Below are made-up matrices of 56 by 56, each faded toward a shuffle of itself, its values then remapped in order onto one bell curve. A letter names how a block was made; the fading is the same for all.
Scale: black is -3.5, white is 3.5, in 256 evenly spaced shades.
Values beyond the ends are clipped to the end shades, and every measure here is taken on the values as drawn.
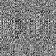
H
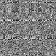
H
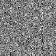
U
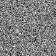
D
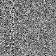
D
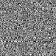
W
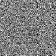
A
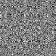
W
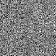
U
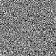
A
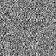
A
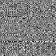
H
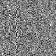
U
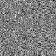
A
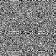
W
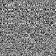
W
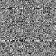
H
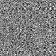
A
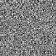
A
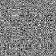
H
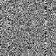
U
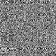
W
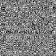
W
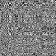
W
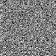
A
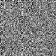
U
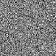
A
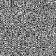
A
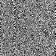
D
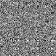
A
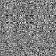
W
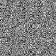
A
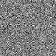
A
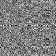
W
